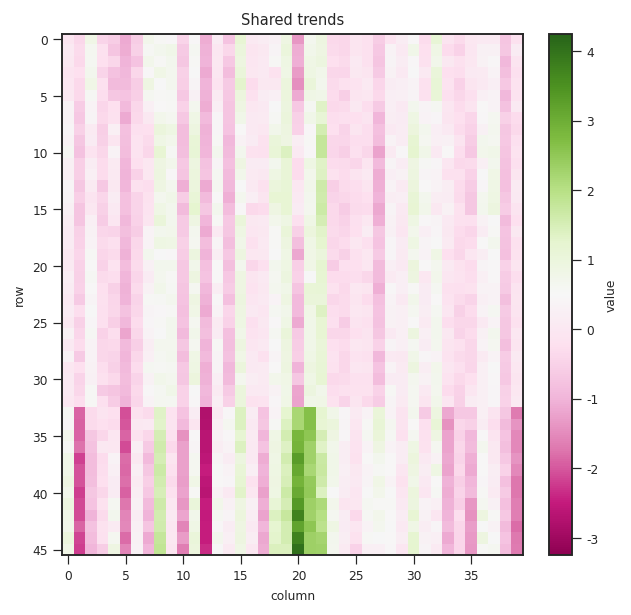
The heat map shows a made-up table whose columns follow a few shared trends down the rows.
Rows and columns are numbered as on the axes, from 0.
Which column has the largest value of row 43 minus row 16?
20
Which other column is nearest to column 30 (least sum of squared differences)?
11
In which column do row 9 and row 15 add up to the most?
22
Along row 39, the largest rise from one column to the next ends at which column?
13
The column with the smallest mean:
12
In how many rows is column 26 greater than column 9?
13
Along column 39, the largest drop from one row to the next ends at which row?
33
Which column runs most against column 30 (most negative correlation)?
32
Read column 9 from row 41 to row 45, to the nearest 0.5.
0 0 0 0 0
